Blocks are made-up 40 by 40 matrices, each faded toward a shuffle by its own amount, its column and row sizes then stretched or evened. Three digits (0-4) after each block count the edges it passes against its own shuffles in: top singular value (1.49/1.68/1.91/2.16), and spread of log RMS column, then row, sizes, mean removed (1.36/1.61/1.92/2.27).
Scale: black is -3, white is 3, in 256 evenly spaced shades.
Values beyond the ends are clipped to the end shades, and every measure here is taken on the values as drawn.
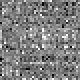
3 2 2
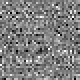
3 0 2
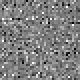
0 1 2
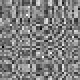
4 4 0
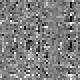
2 4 0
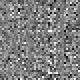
0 4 1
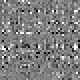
3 2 4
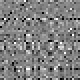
4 1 3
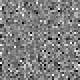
1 2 2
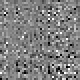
0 4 3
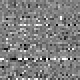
2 0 4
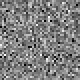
1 0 1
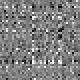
4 3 3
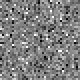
0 2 0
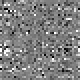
3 1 3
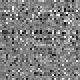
3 2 4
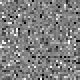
1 2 1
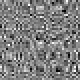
3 0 1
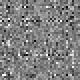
2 3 3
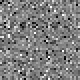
1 0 1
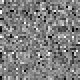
2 2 2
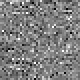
1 1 1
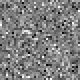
0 0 0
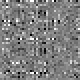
3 3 4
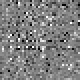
1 2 3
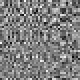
4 1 3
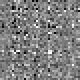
0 4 3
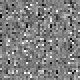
0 4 1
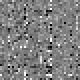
1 4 1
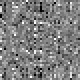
2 4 0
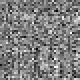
1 1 1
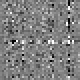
2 4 3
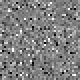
0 0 1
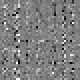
0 4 1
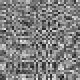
4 2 1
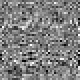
2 2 4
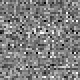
1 0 4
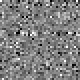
2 0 3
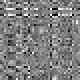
4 3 4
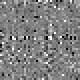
2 0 3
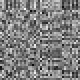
4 3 0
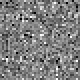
0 1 2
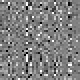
4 4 1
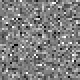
0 1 1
